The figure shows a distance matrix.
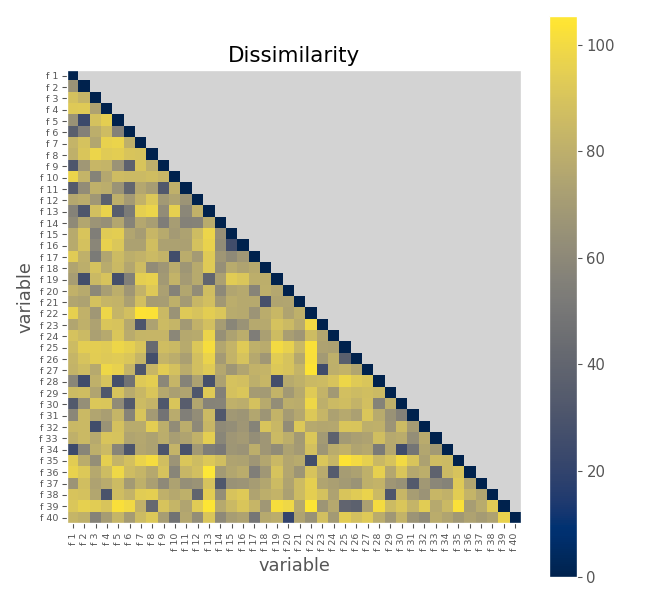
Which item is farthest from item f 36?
f 13
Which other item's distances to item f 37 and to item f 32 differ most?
f 3
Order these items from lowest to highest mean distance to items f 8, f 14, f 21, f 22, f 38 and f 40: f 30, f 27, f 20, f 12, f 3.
f 20, f 12, f 3, f 30, f 27
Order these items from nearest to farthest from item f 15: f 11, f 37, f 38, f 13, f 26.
f 37, f 11, f 26, f 38, f 13
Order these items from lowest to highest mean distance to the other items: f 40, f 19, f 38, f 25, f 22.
f 40, f 19, f 38, f 25, f 22
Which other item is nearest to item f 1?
f 34
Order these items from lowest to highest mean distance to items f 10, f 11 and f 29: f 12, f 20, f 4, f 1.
f 12, f 4, f 20, f 1
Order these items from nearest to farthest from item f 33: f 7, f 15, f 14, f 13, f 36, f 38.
f 36, f 14, f 15, f 7, f 38, f 13
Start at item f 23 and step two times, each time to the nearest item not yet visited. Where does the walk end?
f 7
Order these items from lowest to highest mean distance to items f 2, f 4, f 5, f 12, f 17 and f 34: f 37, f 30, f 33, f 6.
f 6, f 30, f 37, f 33
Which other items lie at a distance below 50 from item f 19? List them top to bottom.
f 2, f 5, f 13, f 28
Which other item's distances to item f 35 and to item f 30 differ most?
f 22
